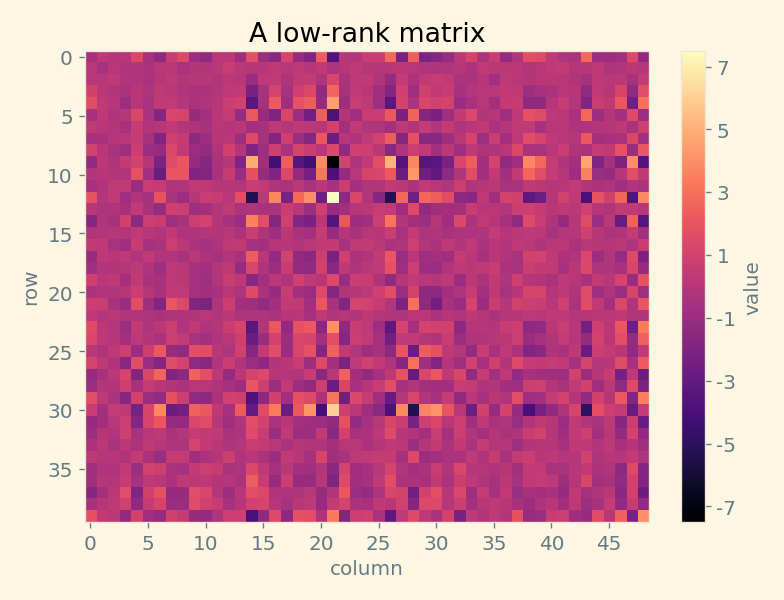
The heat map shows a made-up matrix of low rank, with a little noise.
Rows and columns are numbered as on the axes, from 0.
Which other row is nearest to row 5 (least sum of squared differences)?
0
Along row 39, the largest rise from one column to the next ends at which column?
48
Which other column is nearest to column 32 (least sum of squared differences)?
3
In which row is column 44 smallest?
9
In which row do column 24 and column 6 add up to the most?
30
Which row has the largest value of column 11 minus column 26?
12
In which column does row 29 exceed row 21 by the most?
21
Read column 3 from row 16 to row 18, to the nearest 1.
-1 0 0
